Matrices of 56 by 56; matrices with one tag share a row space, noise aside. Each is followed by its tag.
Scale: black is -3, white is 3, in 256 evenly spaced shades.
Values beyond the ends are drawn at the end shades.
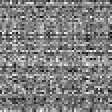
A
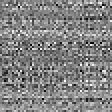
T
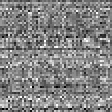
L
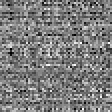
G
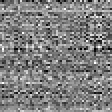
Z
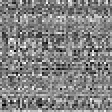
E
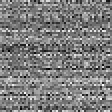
G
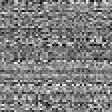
Z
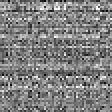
L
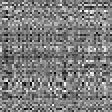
T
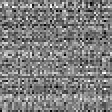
T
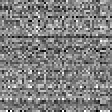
L
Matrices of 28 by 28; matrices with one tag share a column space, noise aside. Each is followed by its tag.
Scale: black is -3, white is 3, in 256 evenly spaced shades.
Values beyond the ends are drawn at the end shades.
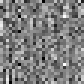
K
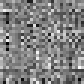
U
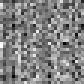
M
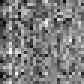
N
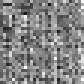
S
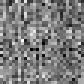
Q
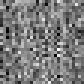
Q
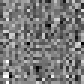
M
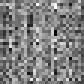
S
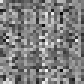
U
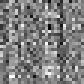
M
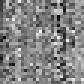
S
